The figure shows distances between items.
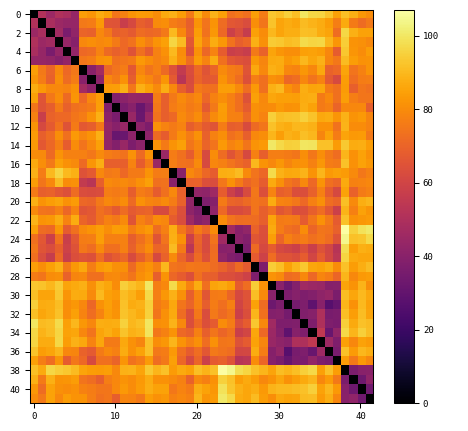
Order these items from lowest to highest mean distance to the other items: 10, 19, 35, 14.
19, 10, 35, 14
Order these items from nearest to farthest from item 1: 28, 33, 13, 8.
13, 28, 8, 33
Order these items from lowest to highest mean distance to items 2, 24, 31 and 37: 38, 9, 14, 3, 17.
3, 9, 14, 17, 38
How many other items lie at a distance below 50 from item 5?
5
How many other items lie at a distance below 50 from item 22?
3
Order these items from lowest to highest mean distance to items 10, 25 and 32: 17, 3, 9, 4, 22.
9, 4, 22, 3, 17
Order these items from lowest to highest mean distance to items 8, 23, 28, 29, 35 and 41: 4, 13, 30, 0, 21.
30, 21, 4, 13, 0
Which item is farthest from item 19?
38
